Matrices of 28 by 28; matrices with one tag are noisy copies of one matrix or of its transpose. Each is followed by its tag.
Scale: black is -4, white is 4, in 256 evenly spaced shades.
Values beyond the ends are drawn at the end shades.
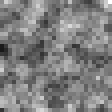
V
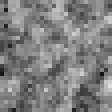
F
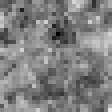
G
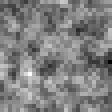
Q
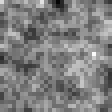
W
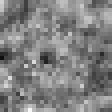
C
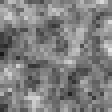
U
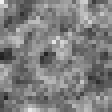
C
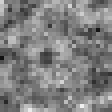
C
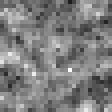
F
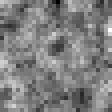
C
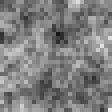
G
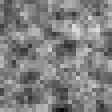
Q
